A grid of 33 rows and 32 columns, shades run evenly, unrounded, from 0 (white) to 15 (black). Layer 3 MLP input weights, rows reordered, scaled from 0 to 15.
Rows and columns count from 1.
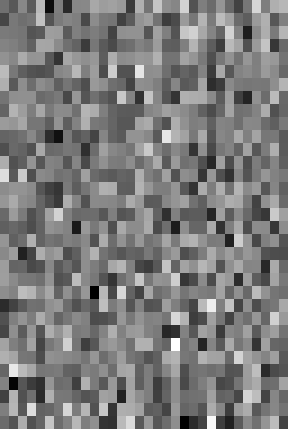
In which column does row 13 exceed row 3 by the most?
26
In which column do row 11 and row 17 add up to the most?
24
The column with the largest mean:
22
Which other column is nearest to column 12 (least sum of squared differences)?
4
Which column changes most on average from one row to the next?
20
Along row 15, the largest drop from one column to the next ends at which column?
23
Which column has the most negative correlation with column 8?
29
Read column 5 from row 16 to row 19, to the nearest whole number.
9 9 9 9
